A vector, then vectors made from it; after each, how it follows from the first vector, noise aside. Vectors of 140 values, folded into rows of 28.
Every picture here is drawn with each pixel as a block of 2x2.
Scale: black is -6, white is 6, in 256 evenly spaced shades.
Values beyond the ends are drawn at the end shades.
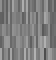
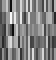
reversed, scaled up.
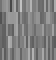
reversed.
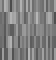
reversed.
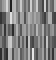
reversed, scaled up.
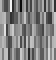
reversed, negated, scaled up.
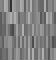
reversed.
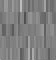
reversed, partly zeroed.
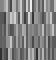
reversed, scaled up.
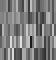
wrapped around, scaled up.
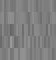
wrapped around, negated, shrunk.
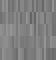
wrapped around, negated, shrunk.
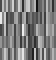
wrapped around, scaled up.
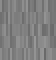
shrunk.
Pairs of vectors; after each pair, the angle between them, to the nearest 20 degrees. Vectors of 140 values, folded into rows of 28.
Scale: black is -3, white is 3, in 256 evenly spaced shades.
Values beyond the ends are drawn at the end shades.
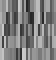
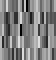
40 degrees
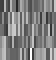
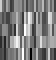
120 degrees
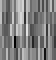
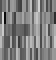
100 degrees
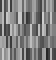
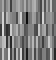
40 degrees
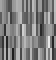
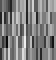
60 degrees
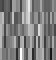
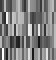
80 degrees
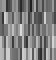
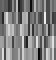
40 degrees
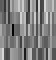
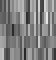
20 degrees
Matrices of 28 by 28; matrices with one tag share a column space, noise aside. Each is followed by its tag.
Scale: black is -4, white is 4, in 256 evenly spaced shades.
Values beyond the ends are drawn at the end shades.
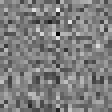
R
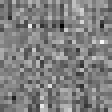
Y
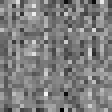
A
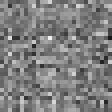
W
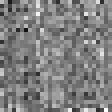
A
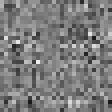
W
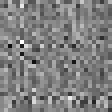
W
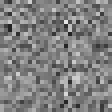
R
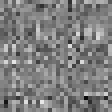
W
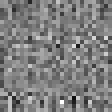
W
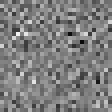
R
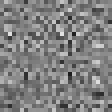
R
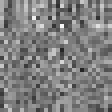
Y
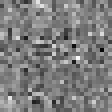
W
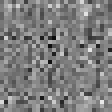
W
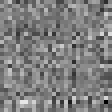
W
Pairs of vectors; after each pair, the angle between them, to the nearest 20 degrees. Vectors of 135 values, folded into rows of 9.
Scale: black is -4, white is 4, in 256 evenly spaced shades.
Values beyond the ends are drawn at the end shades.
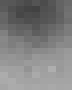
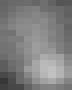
80 degrees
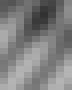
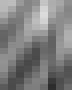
160 degrees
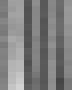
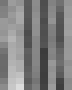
20 degrees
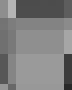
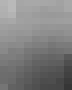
100 degrees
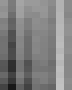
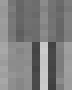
100 degrees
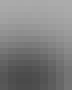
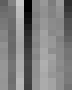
100 degrees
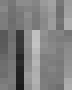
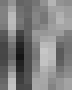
60 degrees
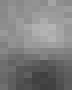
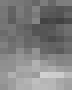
160 degrees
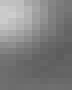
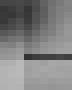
140 degrees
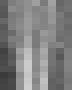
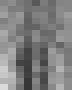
160 degrees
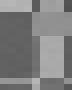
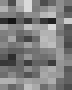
60 degrees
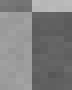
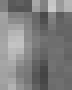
40 degrees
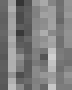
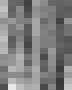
80 degrees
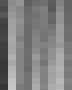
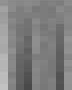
120 degrees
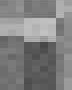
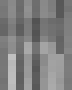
120 degrees
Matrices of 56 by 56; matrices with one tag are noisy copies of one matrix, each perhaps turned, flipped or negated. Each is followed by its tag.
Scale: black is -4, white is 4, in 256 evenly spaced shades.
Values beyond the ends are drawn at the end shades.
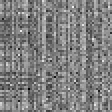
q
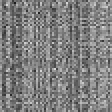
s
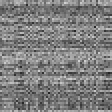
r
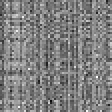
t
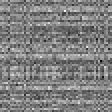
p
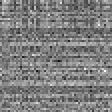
q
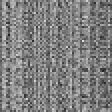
s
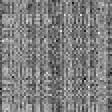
r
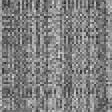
r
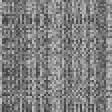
r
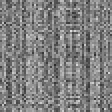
p
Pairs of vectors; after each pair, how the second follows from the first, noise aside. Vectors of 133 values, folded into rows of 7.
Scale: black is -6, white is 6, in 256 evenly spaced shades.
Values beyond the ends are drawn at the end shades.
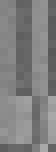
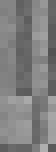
copied.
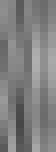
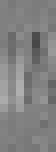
reversed, partly zeroed.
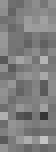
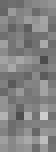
sign-scrambled.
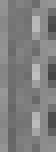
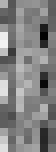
wrapped around, negated, scaled up.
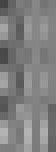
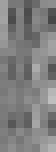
reversed, negated.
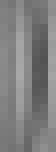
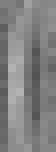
reversed, negated.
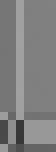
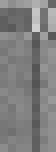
reversed, negated.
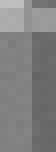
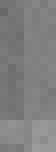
reversed, shrunk.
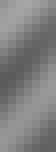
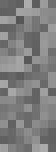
sign-scrambled.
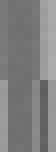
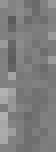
reversed, partly zeroed.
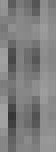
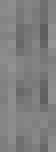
reversed, shrunk.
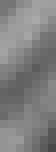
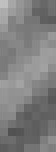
reversed, negated.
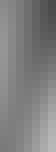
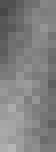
reversed, negated.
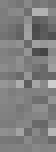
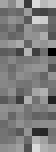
wrapped around, negated, scaled up.
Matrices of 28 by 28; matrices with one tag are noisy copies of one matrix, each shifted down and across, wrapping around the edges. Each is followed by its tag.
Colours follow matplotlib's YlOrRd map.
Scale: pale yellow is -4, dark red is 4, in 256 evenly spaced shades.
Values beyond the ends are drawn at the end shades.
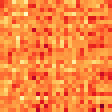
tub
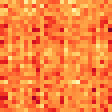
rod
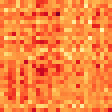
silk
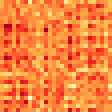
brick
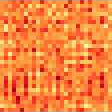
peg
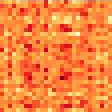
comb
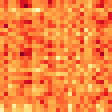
comb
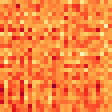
peg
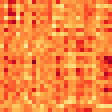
brick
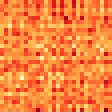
peg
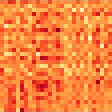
silk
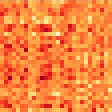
comb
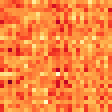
tub
